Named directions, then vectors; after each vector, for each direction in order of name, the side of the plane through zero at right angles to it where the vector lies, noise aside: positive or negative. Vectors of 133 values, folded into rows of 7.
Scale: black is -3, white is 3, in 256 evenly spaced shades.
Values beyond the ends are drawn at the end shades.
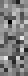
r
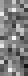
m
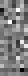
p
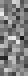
positive, negative, negative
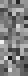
positive, positive, positive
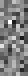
positive, positive, negative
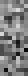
positive, positive, positive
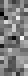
negative, positive, positive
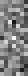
positive, positive, negative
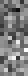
negative, negative, negative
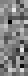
positive, negative, positive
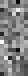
positive, positive, positive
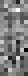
positive, positive, positive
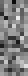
negative, positive, positive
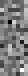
negative, negative, positive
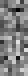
negative, negative, negative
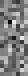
negative, negative, positive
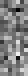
negative, negative, negative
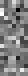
positive, negative, negative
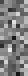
negative, negative, positive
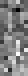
negative, negative, negative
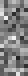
positive, negative, negative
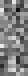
positive, negative, negative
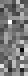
negative, positive, negative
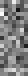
positive, negative, negative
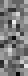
negative, negative, positive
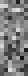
positive, positive, positive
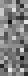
positive, negative, positive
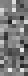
positive, negative, positive
